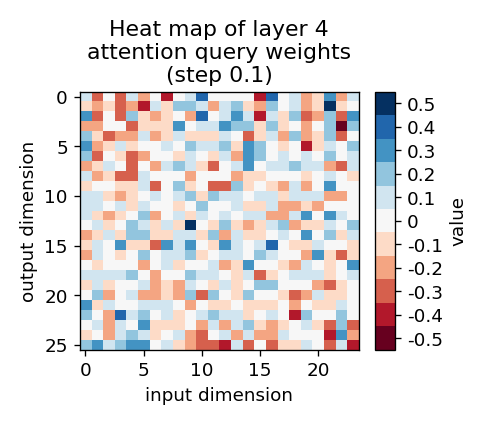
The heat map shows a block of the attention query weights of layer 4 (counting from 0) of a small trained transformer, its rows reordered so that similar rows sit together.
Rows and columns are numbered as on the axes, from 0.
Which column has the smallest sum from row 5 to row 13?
4
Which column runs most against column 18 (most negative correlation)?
3
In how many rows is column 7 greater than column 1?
12
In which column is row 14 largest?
19
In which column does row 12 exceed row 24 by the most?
21
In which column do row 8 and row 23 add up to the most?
5
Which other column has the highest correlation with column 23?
10
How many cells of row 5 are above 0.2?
2
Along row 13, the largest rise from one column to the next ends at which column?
9
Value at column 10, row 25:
-0.3
